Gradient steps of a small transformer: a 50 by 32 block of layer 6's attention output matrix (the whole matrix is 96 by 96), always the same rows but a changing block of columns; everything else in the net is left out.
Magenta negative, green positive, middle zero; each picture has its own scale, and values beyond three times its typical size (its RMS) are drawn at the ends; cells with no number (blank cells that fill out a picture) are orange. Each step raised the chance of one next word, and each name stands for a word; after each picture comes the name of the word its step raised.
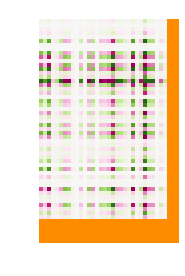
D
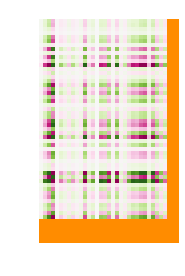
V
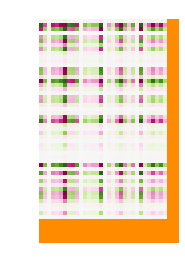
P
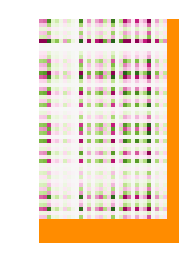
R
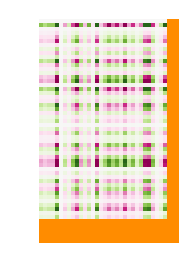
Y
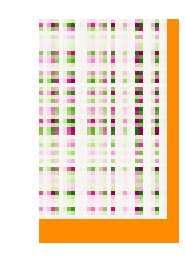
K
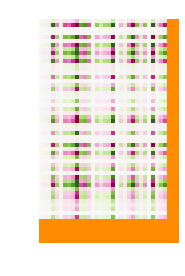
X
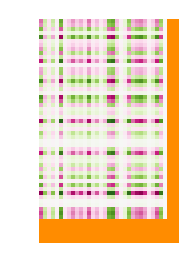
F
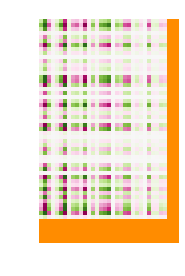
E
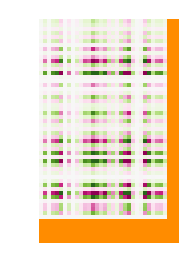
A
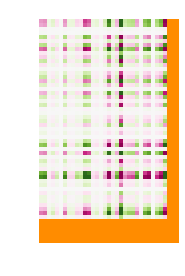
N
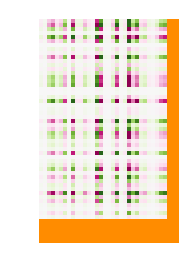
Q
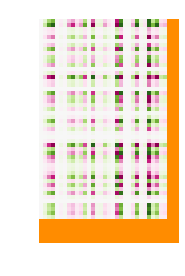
N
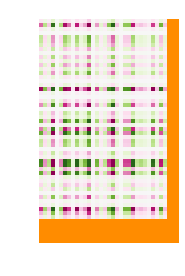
Y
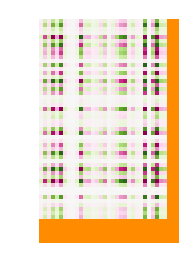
X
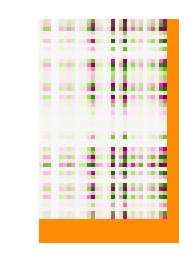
P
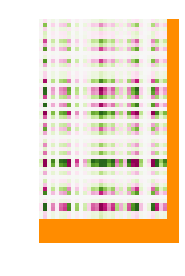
Y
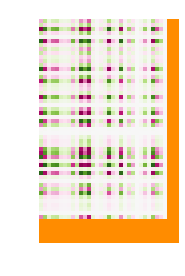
P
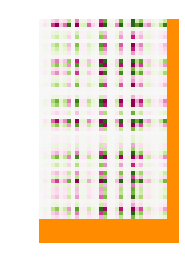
E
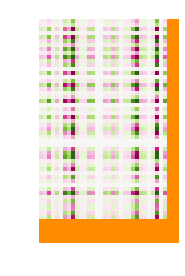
Q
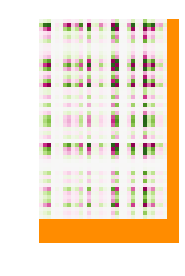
D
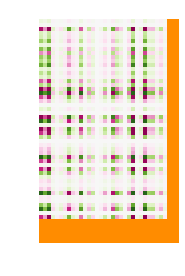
K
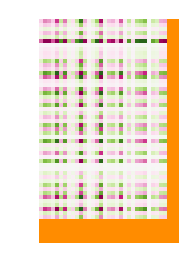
R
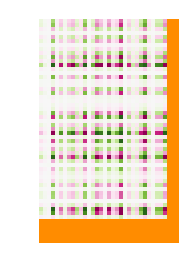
K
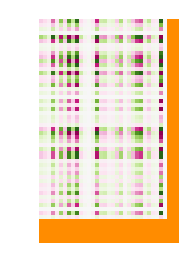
Q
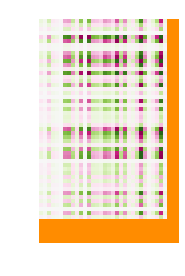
Q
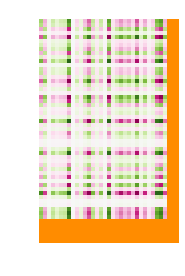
F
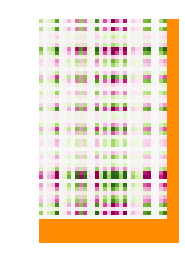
N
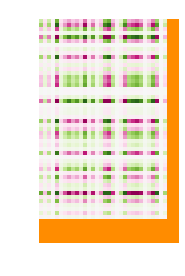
Q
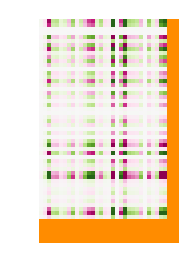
N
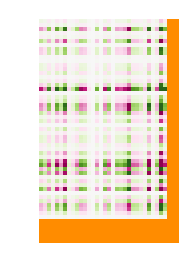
Y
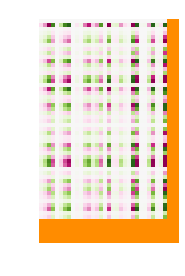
Y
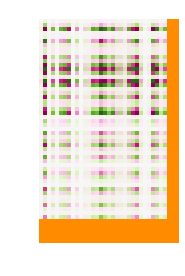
D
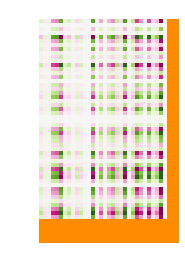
F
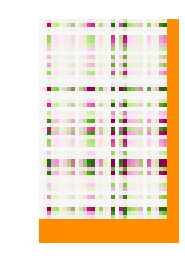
Y
